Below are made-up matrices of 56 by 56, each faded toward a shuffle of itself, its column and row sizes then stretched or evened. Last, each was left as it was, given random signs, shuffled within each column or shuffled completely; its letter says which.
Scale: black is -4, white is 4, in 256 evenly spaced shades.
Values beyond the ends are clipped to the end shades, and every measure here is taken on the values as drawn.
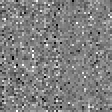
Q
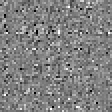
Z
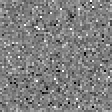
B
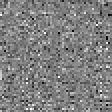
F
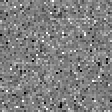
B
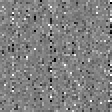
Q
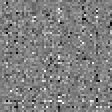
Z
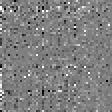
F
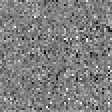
Z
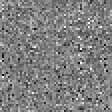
Q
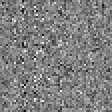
Q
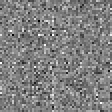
Z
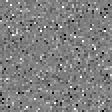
B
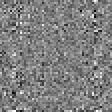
F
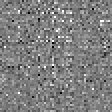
F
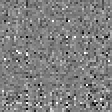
Z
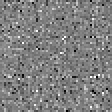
Z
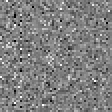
Q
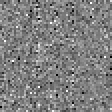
Q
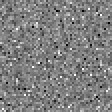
B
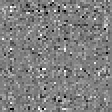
Z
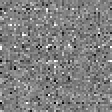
Z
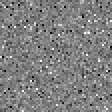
B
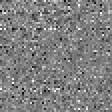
Z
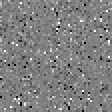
Q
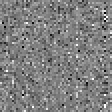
Q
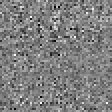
Z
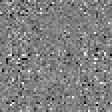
F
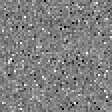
B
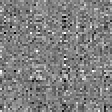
F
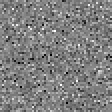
B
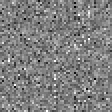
Q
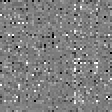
F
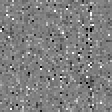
Q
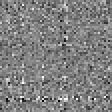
Z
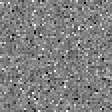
B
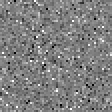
B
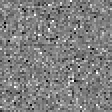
B
